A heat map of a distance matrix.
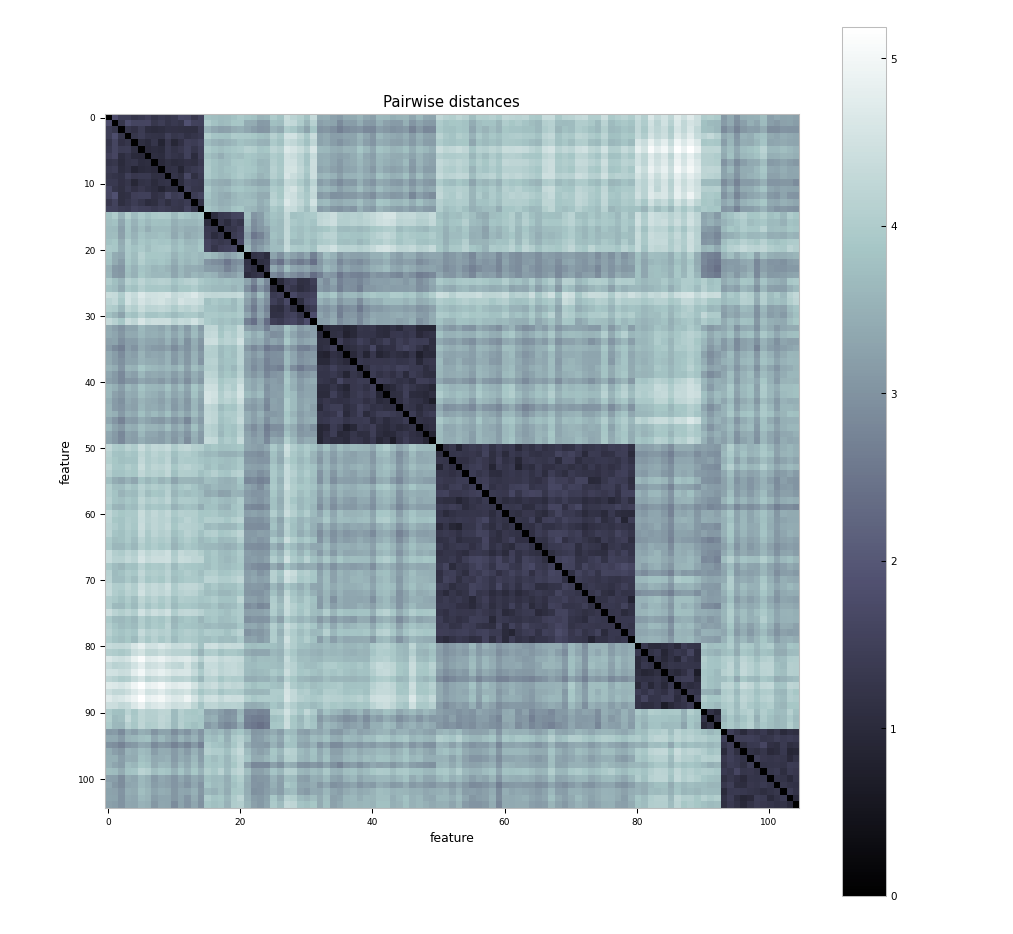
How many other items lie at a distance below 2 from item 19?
5
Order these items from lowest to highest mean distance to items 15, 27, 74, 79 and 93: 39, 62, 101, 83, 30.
62, 101, 30, 39, 83
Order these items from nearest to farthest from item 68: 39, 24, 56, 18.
56, 24, 39, 18
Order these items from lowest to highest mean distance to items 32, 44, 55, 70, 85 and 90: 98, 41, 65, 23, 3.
65, 41, 23, 98, 3
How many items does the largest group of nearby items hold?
30
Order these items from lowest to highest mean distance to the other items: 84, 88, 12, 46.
46, 12, 84, 88
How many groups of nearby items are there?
9
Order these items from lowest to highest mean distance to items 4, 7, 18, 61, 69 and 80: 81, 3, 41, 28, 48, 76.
76, 3, 81, 48, 41, 28
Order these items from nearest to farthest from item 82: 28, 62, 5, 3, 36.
62, 36, 28, 3, 5
